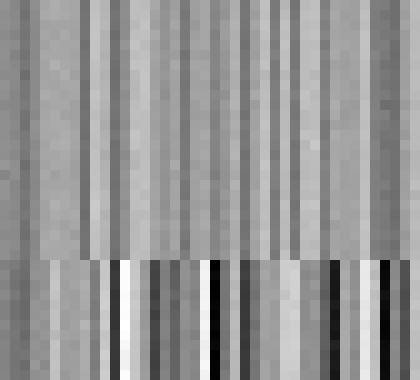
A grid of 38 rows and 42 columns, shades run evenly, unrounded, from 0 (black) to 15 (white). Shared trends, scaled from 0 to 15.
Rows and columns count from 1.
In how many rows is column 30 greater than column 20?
12
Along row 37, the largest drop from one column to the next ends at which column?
22
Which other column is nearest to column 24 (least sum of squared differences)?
6
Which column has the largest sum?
37
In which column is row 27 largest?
13
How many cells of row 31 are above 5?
35
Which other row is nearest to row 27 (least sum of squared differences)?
34
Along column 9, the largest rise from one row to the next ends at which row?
27
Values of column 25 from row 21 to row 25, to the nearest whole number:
7 7 7 7 7
